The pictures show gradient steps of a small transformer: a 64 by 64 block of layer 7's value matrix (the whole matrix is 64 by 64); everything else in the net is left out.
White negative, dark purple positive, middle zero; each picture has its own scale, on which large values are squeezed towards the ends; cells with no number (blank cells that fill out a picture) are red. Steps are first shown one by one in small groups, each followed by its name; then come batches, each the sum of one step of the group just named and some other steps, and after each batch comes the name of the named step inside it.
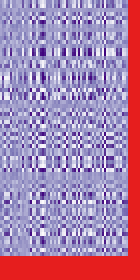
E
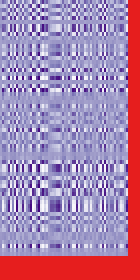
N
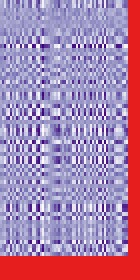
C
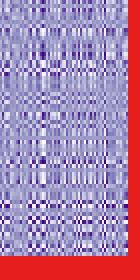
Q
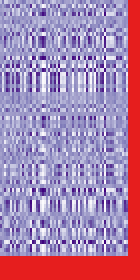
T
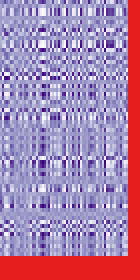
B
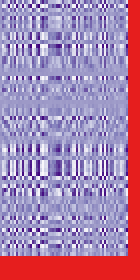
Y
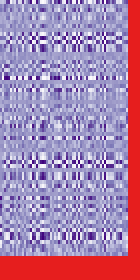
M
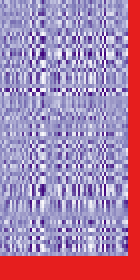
T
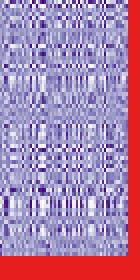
E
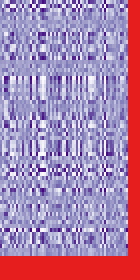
Y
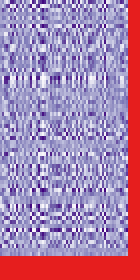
N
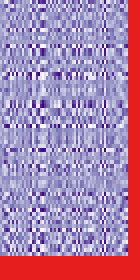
E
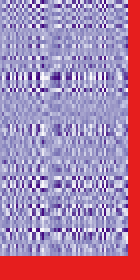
N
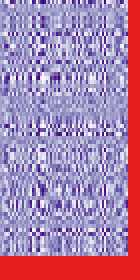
N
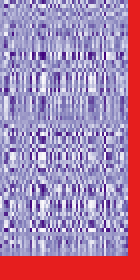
T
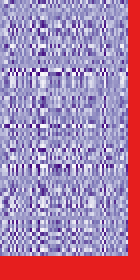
E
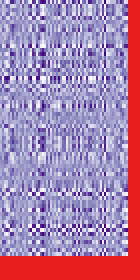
B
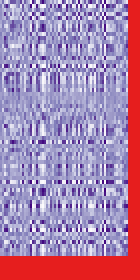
T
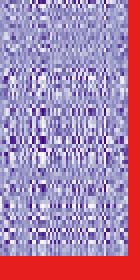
C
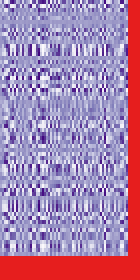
N
